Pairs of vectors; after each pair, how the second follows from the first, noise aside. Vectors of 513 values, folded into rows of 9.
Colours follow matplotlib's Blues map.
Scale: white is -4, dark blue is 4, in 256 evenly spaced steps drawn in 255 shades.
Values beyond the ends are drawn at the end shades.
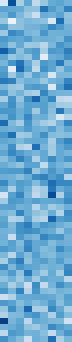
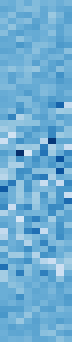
wrapped around, negated, partly zeroed.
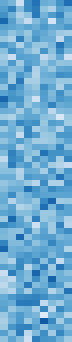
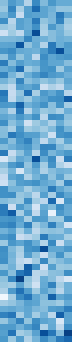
wrapped around, negated.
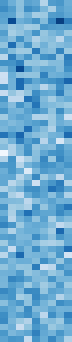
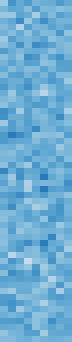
wrapped around, shrunk.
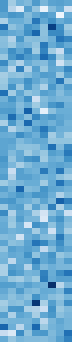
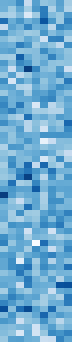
wrapped around, negated.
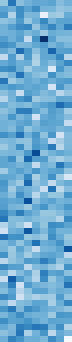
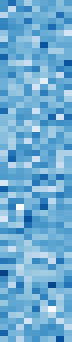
wrapped around, negated.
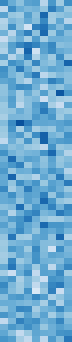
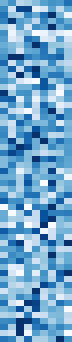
wrapped around, scaled up.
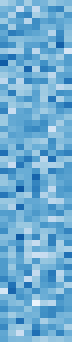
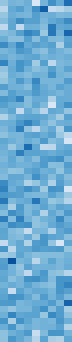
wrapped around, negated, partly zeroed.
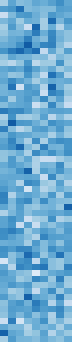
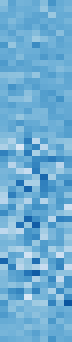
negated, partly zeroed.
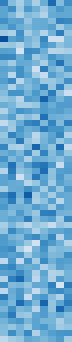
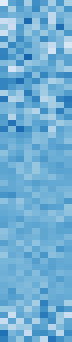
wrapped around, negated, partly zeroed.
